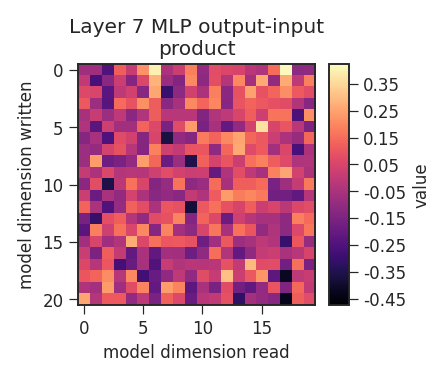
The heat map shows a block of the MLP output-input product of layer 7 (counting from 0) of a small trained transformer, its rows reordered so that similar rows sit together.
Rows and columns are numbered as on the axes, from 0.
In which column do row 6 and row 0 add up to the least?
2
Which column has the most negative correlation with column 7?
15
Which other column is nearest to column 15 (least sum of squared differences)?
14
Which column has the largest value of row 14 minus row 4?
18
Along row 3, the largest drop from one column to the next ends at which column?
12
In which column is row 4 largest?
19
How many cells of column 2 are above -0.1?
13
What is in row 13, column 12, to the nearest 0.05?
-0.2
